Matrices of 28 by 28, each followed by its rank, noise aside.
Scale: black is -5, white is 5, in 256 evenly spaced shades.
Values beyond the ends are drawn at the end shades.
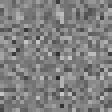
five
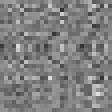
four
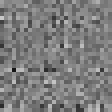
four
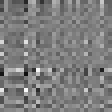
two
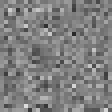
five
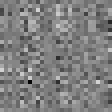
four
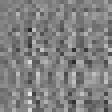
three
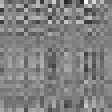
two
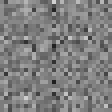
four
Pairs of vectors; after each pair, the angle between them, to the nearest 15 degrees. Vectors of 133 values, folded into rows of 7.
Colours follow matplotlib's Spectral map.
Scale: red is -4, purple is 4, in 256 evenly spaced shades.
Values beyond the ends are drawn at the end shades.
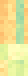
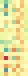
120 degrees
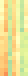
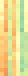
15 degrees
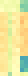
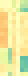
30 degrees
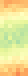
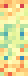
45 degrees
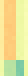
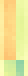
15 degrees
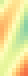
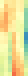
60 degrees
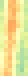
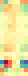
60 degrees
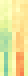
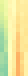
30 degrees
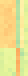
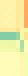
105 degrees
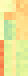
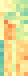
165 degrees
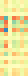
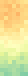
90 degrees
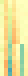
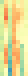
30 degrees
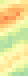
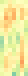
45 degrees
